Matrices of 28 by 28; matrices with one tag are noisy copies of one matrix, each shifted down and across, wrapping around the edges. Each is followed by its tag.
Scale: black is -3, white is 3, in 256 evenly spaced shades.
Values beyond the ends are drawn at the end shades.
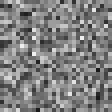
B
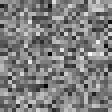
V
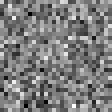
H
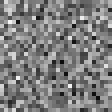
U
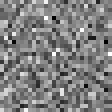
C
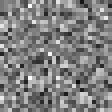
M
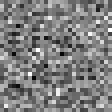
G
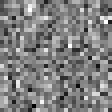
H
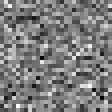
V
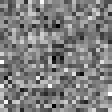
V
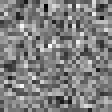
M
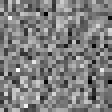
H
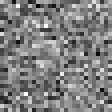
G
